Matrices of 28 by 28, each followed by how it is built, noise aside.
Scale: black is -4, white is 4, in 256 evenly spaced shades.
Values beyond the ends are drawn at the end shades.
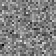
noise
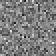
noise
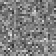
noise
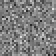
noise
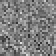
Toeplitz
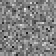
noise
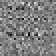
low rank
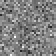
noise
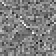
diagonal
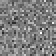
low rank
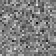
noise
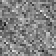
Toeplitz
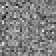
low rank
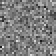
noise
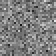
noise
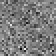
Toeplitz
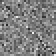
diagonal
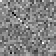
diagonal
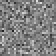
noise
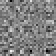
low rank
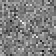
diagonal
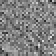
Toeplitz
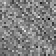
Toeplitz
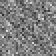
Toeplitz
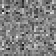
low rank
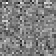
low rank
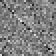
diagonal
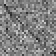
Toeplitz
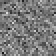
Toeplitz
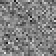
Toeplitz
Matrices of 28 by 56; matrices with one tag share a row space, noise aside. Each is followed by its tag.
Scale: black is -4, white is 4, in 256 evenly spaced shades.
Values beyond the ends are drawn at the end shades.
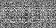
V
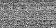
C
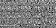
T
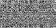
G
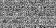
C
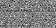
V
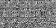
C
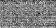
C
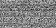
T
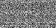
V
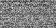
G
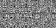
V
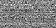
V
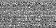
T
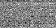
T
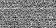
T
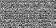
G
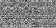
V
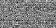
C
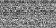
C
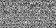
T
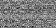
C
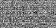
G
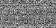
C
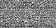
V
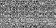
G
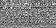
V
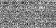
C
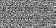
G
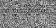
C
